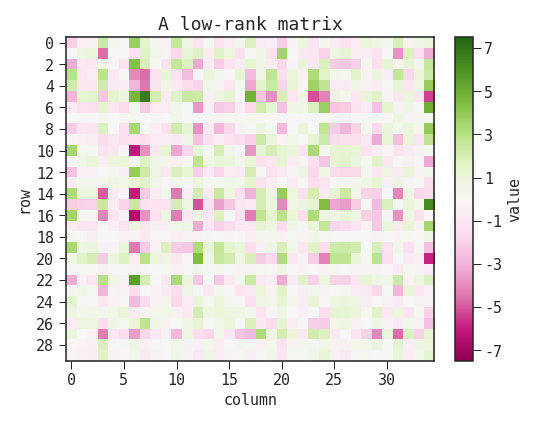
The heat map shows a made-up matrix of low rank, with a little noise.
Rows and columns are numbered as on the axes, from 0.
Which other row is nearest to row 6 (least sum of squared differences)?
17
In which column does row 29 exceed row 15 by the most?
12
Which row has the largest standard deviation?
5
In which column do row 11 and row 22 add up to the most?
6
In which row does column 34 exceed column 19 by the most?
15
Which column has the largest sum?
18
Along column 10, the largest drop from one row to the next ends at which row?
16
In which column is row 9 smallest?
29
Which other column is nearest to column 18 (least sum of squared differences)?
21
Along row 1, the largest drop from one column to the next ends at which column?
3
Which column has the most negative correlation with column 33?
20
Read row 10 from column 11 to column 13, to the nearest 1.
-2 1 0
